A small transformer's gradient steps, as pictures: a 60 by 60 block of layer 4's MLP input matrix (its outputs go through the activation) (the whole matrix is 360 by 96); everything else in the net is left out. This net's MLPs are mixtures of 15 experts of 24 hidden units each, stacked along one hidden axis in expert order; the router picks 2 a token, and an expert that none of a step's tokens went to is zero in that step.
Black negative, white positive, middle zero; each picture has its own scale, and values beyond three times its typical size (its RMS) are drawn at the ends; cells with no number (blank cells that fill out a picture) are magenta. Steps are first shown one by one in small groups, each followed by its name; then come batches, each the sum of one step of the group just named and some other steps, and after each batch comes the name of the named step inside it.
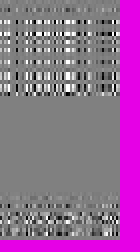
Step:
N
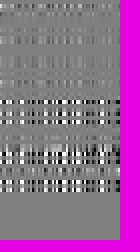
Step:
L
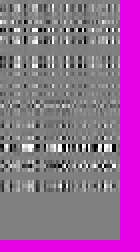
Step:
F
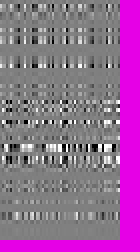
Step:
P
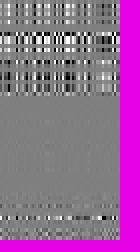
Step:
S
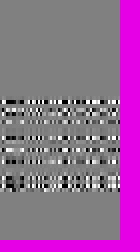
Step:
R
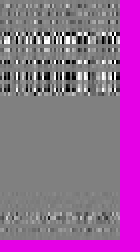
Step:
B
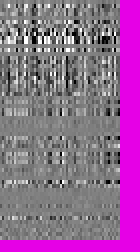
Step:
S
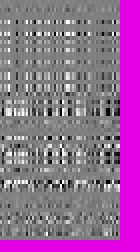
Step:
N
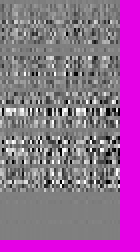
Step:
R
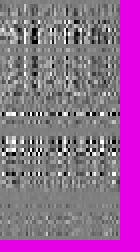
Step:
N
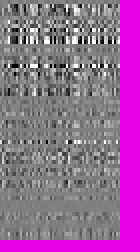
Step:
B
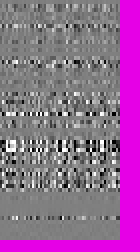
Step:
R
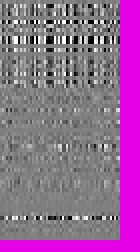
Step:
P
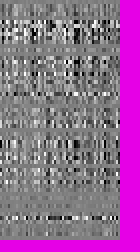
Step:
N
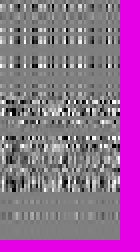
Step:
P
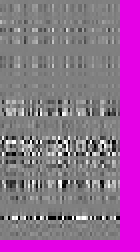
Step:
F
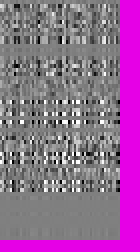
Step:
L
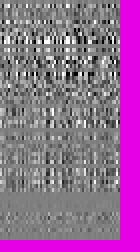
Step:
B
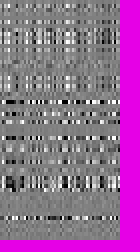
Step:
R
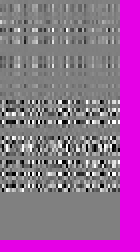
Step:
F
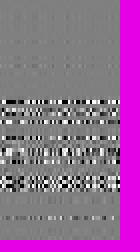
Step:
R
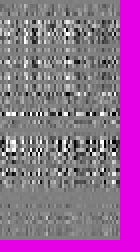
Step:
N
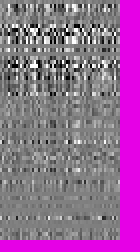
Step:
S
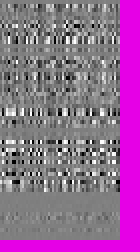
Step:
B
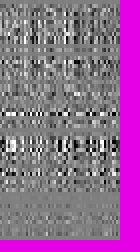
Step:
N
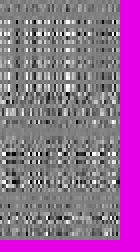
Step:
N
